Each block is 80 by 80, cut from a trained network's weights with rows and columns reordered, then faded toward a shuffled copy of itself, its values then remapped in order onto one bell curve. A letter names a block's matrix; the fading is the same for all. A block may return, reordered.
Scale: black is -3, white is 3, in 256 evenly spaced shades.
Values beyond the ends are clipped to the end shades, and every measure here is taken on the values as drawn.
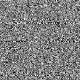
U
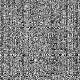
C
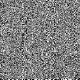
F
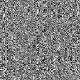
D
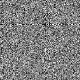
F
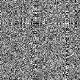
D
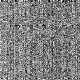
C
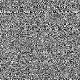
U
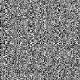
D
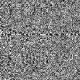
F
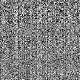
C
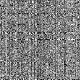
C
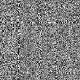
D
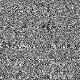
U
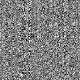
D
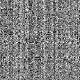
C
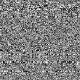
U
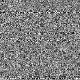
U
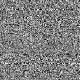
U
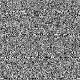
U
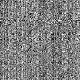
C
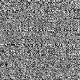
U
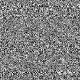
U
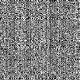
C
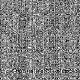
C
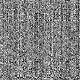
C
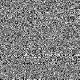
U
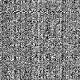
C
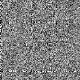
F
